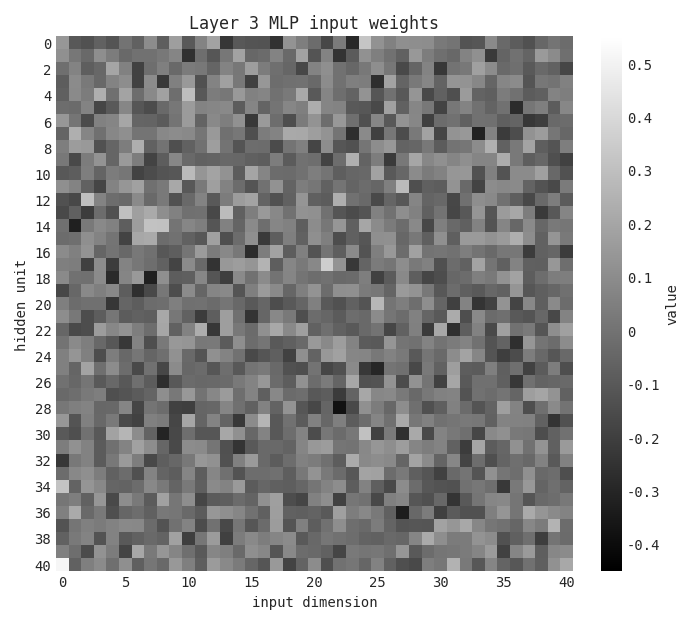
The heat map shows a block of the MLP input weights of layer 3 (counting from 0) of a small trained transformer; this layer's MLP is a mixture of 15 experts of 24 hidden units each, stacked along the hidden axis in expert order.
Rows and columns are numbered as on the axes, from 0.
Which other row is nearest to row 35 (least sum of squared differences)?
18
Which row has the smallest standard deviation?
33
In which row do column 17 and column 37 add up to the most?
36
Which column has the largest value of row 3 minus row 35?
31
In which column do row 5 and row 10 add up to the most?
10
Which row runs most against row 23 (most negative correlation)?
28
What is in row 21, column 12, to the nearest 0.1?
-0.1
